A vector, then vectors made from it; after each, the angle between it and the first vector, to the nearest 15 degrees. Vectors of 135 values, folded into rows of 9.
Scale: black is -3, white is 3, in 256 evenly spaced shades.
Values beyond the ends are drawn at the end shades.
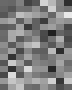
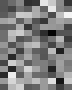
15 degrees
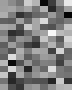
165 degrees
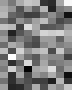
150 degrees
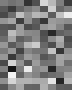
15 degrees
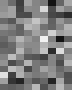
135 degrees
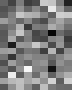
30 degrees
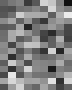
15 degrees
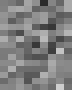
120 degrees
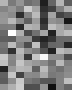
90 degrees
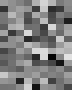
90 degrees
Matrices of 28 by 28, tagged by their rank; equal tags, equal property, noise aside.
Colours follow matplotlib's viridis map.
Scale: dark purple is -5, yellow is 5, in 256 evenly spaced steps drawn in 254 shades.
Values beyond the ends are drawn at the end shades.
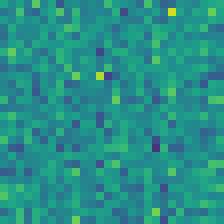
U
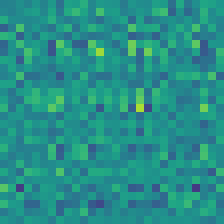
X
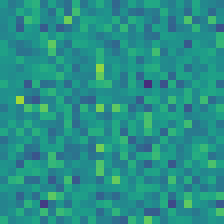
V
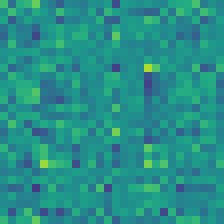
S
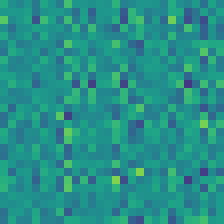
S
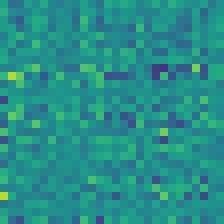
X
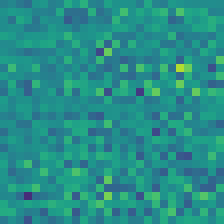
U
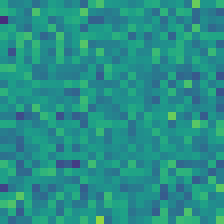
U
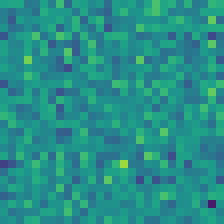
V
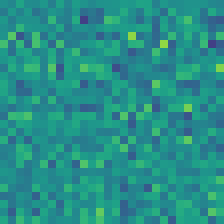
U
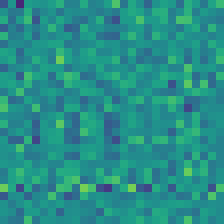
U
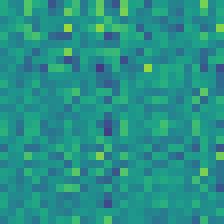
X
